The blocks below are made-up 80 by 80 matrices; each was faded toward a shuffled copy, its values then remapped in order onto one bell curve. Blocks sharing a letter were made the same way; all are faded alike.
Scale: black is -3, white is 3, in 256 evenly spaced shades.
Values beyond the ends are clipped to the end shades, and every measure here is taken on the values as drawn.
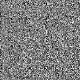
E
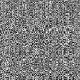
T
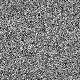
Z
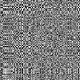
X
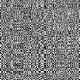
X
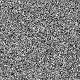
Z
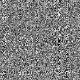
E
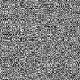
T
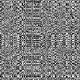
X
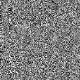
E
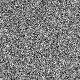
Z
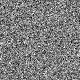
Z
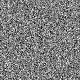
Z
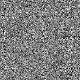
E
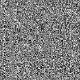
E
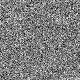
Z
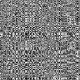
X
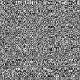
T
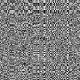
X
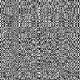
X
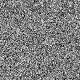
Z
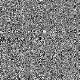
E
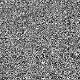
E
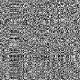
T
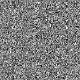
E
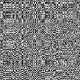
X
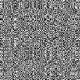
T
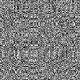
T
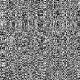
T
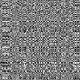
X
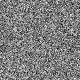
Z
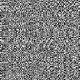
T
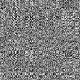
T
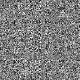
E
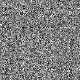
E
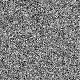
Z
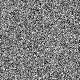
Z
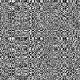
X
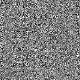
E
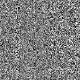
E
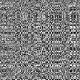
X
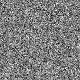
Z
